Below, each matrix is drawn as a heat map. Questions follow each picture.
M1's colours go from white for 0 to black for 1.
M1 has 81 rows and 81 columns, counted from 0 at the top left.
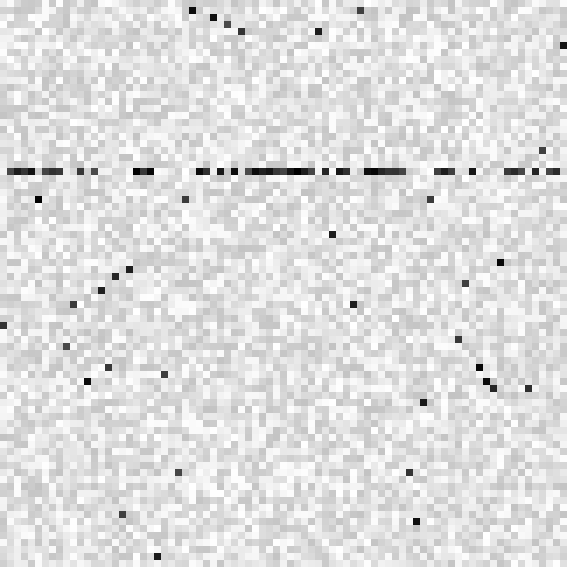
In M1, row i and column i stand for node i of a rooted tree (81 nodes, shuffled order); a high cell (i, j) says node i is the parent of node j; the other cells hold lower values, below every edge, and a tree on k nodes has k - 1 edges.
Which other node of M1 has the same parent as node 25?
58
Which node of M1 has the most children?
24
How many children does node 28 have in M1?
3
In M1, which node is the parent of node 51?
1
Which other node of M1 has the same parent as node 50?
10
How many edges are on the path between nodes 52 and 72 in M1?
2
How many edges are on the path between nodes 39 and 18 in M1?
3
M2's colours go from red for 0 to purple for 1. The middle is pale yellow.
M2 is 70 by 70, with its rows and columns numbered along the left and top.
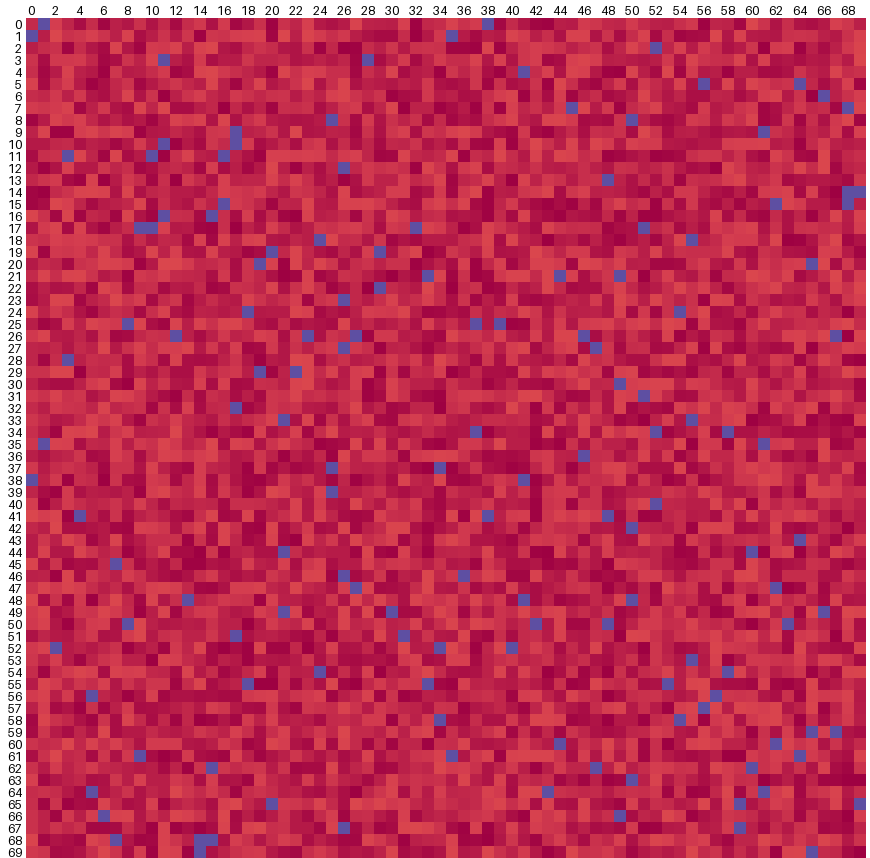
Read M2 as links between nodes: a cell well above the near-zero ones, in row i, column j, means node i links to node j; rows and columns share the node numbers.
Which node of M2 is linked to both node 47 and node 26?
node 27
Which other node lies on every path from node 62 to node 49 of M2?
node 21
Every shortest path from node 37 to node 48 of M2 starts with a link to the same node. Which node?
node 25
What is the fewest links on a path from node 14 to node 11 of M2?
4
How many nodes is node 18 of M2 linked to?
2
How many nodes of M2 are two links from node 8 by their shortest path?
5
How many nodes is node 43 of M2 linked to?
1
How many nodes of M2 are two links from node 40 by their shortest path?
2
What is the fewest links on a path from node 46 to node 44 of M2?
6
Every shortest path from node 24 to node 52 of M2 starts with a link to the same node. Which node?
node 54
